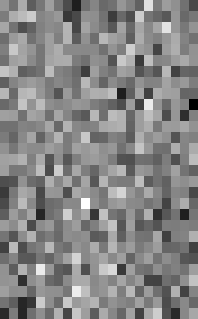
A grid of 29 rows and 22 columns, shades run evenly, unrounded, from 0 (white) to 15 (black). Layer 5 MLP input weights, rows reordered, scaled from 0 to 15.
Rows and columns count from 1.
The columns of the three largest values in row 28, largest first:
3, 4, 19
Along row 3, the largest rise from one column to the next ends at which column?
9
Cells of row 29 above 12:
3
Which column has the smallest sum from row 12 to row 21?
10
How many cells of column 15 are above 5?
26
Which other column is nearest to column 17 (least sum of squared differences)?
7
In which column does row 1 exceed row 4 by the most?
8
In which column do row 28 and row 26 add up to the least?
5
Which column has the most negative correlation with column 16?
15
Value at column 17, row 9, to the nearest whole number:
11
